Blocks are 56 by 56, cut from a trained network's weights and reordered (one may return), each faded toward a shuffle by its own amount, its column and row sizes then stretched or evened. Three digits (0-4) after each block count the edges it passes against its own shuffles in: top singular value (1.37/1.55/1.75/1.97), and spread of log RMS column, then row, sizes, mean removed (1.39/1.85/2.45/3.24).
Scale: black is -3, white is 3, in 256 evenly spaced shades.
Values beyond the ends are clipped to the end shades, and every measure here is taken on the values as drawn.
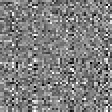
4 3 2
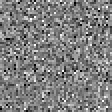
1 2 1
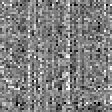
3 2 2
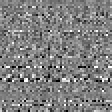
2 0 4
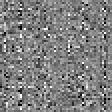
3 3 2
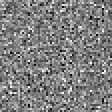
0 2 0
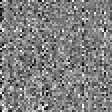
1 3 1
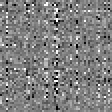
1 4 2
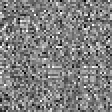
2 1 2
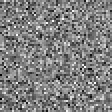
1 0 0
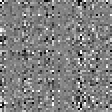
2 4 3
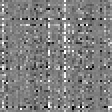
3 3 3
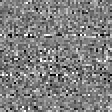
0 0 3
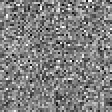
3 1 1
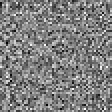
4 1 1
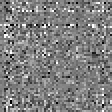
0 3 3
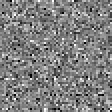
0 1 2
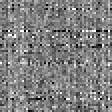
3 0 3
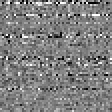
1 0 4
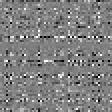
2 3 4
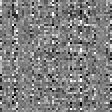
4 4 2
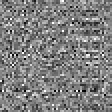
4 1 3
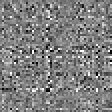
3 3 3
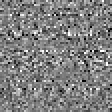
2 0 3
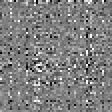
1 3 3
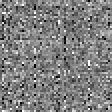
0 3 0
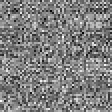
3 0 0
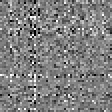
3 3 3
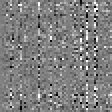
2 4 2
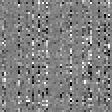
0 4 2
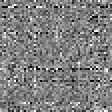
2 2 3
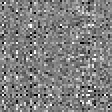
4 3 2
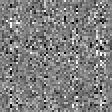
0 3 1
